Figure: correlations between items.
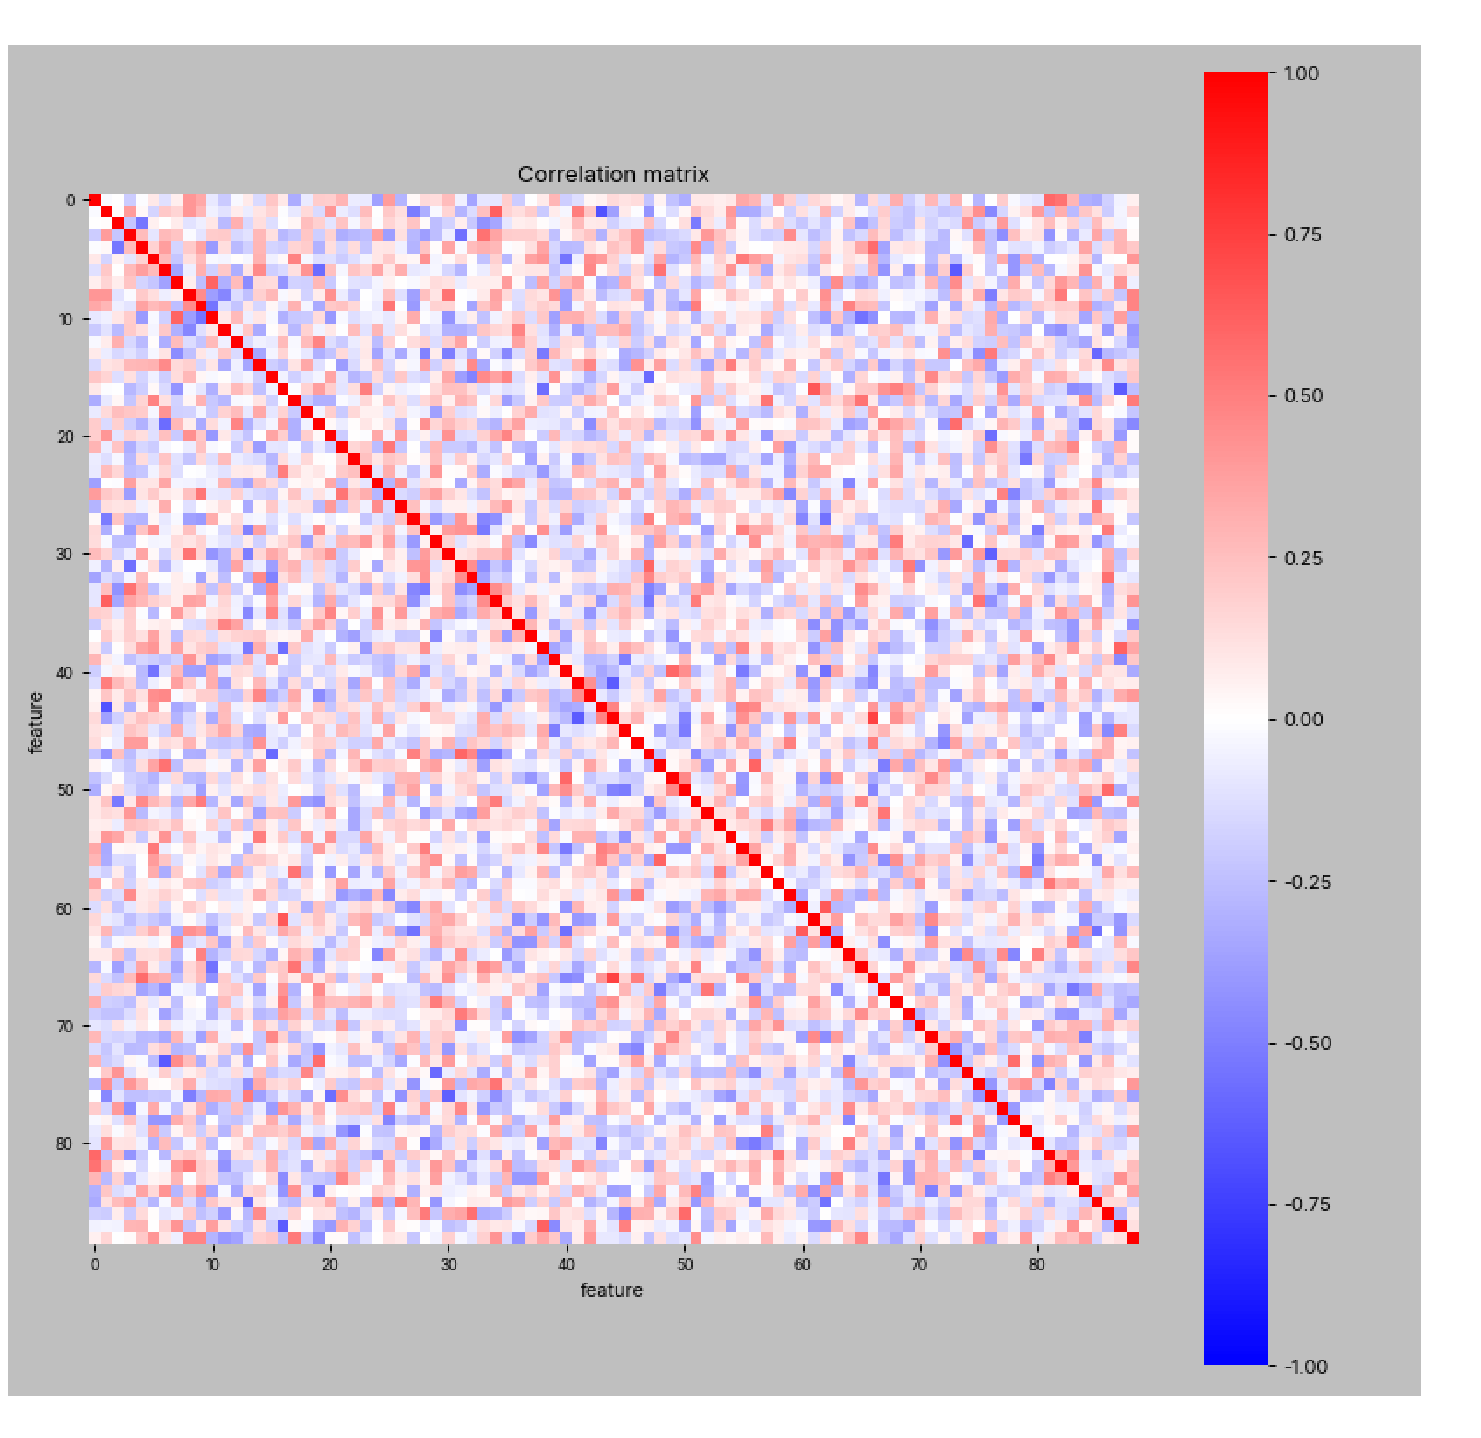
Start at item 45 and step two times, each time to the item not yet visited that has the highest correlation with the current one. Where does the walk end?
38
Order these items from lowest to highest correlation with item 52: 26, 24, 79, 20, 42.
42, 79, 26, 24, 20
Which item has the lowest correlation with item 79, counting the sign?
22
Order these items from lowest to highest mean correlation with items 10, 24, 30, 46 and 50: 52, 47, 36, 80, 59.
80, 47, 52, 36, 59
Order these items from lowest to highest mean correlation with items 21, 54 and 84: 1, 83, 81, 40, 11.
11, 40, 81, 83, 1
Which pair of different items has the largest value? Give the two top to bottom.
44, 66
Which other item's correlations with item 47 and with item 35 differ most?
15
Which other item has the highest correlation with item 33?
3
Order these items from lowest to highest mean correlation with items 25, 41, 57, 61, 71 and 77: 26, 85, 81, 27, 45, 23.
85, 26, 27, 45, 81, 23
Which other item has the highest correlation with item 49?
40
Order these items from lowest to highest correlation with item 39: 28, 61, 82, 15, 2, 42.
42, 28, 2, 82, 61, 15
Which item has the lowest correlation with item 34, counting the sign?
47
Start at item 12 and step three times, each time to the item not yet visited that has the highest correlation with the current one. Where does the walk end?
78
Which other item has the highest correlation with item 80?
64
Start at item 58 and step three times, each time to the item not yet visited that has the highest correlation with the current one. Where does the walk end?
82
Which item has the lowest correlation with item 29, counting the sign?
74
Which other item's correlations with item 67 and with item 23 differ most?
48
